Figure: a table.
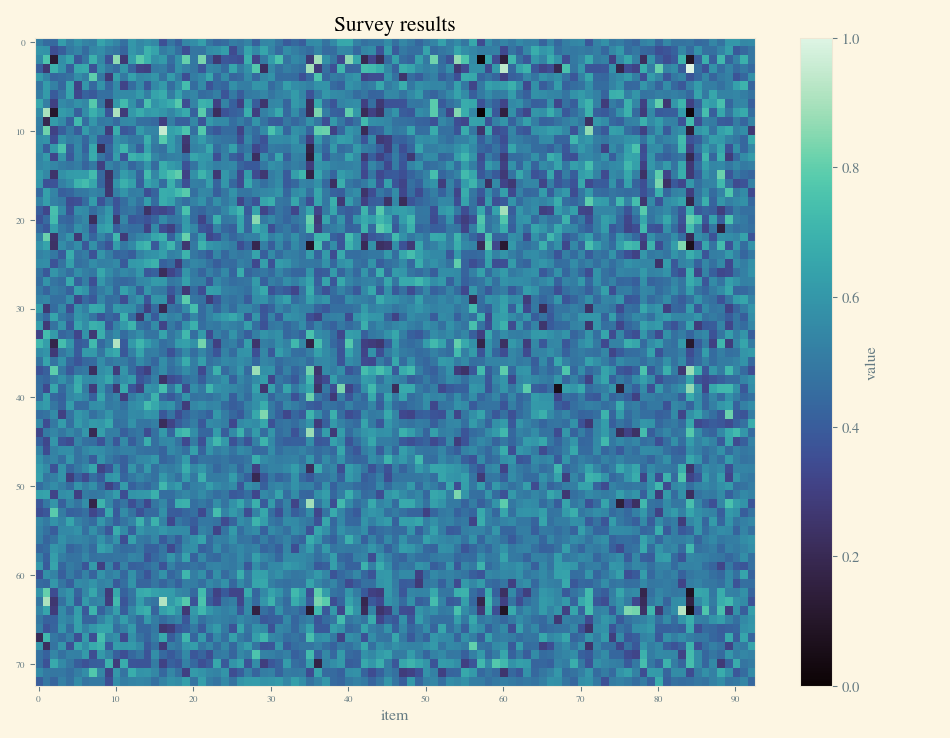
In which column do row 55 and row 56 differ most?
35
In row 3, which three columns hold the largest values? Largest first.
84, 60, 35
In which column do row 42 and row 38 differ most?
89
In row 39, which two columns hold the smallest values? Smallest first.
67, 75
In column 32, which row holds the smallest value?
42
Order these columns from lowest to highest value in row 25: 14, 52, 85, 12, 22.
85, 22, 52, 12, 14
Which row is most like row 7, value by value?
15
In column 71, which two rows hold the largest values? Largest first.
10, 18
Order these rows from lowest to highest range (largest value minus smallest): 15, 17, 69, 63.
69, 17, 15, 63
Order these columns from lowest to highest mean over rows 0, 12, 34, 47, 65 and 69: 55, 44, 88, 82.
44, 82, 55, 88
